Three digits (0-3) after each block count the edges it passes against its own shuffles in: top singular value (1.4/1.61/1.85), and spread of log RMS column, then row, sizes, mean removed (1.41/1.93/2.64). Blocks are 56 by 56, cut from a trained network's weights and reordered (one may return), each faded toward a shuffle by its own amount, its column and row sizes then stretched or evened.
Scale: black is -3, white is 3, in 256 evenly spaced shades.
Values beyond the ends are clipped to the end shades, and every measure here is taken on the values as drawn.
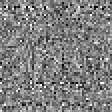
2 0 2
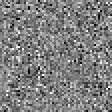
0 2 0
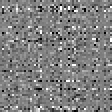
0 3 3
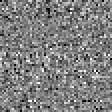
0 0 2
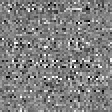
0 1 3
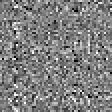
2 2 1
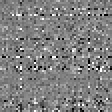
0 2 3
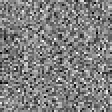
2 0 0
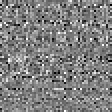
3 1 3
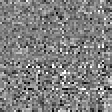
1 1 3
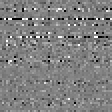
2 0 3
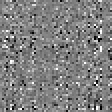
1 3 2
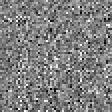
1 2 1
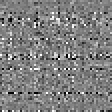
2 2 3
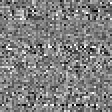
1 0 3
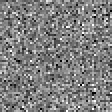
0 1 0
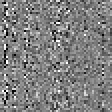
2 3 1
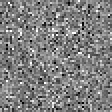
0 2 0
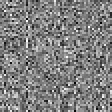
3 2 0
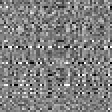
3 0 3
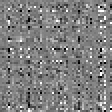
1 3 3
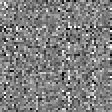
2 2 2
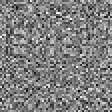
3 0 0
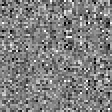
2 2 1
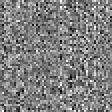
3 2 0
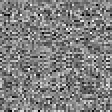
3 0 2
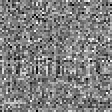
2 0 1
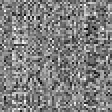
3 2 0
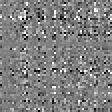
1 3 3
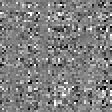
2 3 3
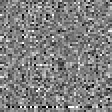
2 1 2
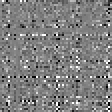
3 3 3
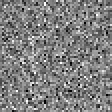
1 1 0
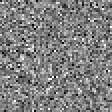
0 0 0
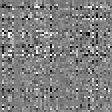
3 3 3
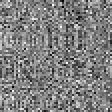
3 1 0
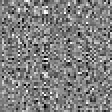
3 3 0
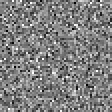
0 0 0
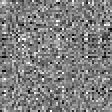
3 2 2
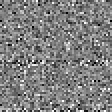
1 0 2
